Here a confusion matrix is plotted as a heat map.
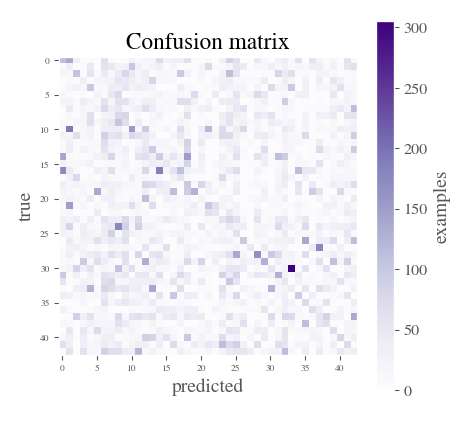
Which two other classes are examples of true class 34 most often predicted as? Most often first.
16, 25
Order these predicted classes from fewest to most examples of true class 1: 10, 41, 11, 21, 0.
0, 11, 41, 21, 10
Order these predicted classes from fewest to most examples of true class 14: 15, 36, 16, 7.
36, 15, 16, 7
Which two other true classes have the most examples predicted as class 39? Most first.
29, 26
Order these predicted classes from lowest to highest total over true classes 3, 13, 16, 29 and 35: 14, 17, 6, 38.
38, 17, 6, 14
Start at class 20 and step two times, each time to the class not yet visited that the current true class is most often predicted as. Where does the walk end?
18
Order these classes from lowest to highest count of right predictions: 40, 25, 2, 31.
25, 40, 2, 31
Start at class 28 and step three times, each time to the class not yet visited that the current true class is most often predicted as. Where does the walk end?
42
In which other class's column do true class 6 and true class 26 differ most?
35
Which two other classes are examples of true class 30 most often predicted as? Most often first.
33, 8
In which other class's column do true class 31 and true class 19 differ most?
5
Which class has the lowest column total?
27
